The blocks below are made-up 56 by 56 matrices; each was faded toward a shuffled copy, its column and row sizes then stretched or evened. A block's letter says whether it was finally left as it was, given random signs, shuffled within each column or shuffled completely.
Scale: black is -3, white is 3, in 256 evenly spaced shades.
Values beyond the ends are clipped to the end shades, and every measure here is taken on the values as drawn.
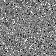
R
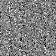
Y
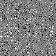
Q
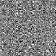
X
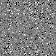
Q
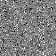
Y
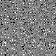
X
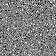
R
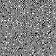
X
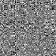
X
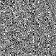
Y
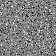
R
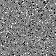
R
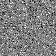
R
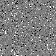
Y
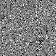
Y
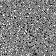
R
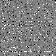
X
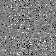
Q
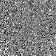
Q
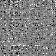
X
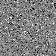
R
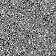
Y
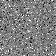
R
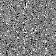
Y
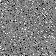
R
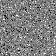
R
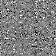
Q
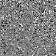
Q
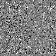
Q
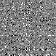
Q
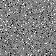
R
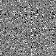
Q
